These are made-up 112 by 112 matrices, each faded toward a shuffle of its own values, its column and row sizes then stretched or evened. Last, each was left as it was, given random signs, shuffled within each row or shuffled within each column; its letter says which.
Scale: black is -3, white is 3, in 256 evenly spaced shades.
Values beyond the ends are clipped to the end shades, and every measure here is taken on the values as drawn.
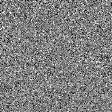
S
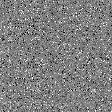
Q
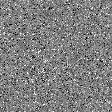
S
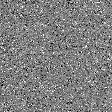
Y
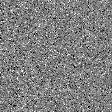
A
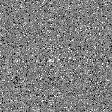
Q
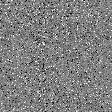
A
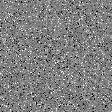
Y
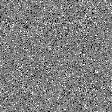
Q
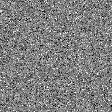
Y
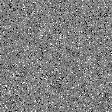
A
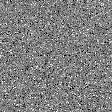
Y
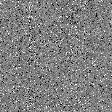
A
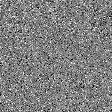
Y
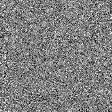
A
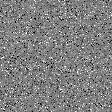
Y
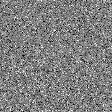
Y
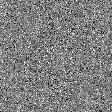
A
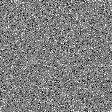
Y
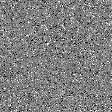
S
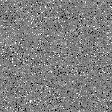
Q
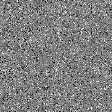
Q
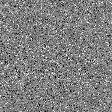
Y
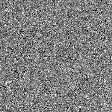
S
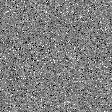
Y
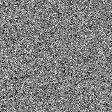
A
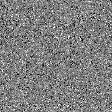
S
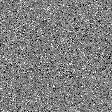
Y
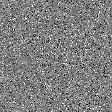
A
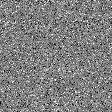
Y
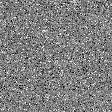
Y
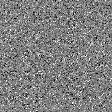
Q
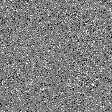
A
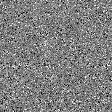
Y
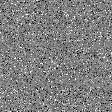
Y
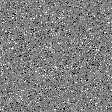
Y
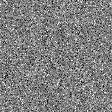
A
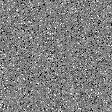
A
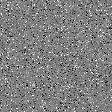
Q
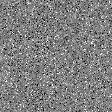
A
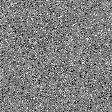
A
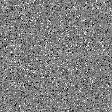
Q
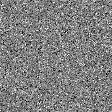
A
